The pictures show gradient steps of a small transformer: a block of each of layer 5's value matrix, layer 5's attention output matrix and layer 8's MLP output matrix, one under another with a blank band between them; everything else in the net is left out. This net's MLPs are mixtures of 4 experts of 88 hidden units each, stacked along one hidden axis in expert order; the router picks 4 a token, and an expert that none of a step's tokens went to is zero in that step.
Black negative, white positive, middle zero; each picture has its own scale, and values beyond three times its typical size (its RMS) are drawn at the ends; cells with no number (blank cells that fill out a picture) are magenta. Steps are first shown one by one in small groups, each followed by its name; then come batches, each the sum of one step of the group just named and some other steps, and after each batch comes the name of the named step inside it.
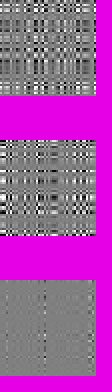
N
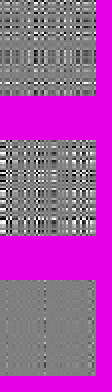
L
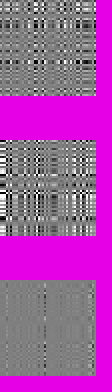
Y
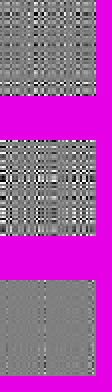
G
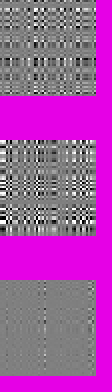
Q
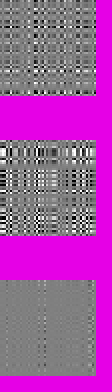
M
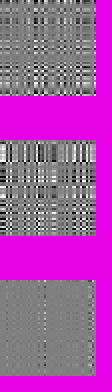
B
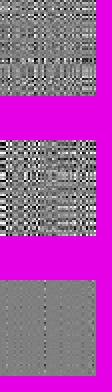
G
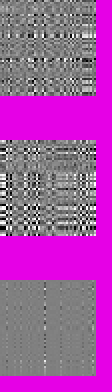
Q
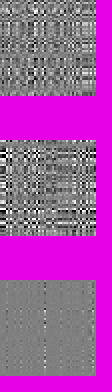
Q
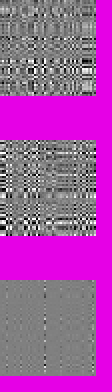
B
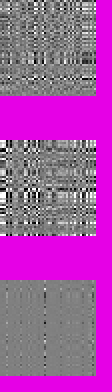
Y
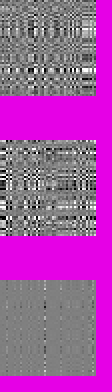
M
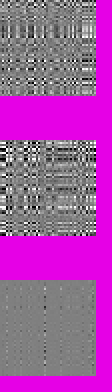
N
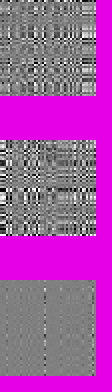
B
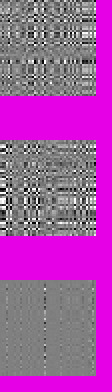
N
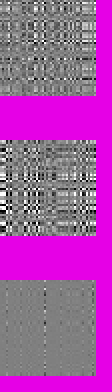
Q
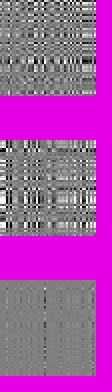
Y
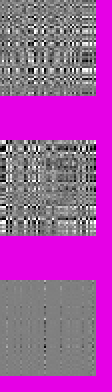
L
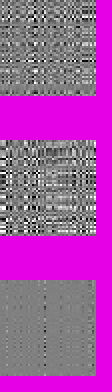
M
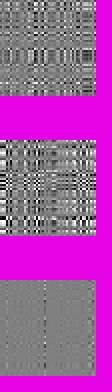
L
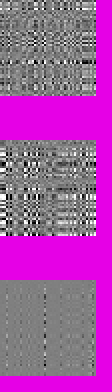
Y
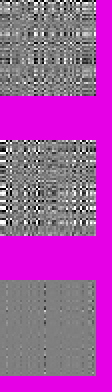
L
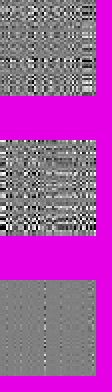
Q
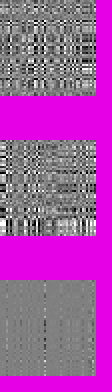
N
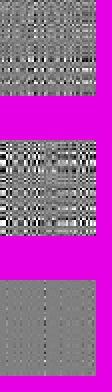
L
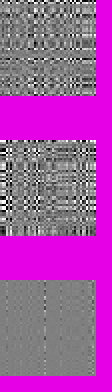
G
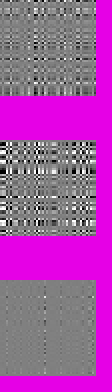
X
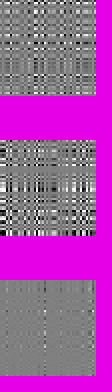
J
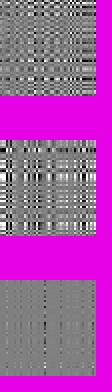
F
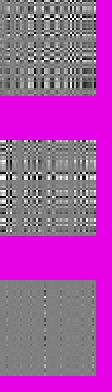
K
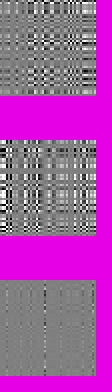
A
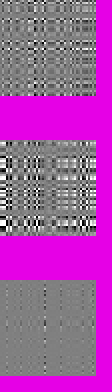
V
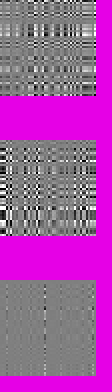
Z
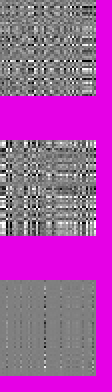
F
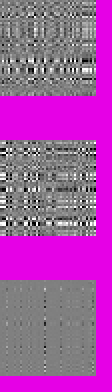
F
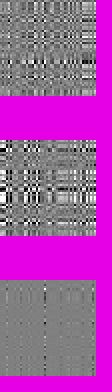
A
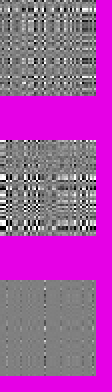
V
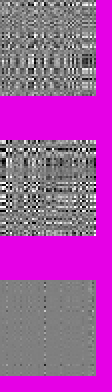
J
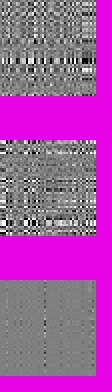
J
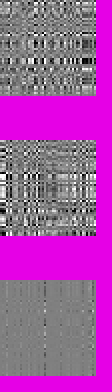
J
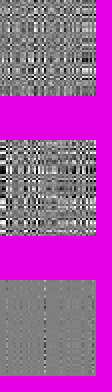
X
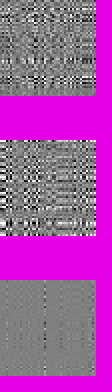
K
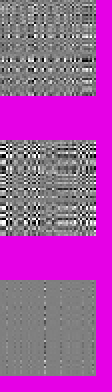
X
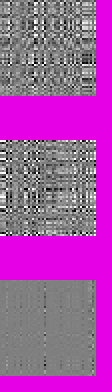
J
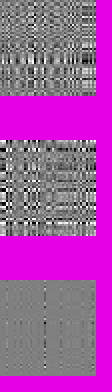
F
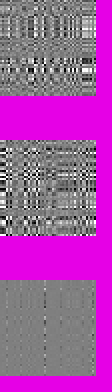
Z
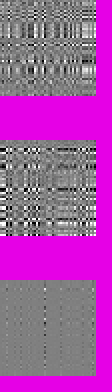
Z
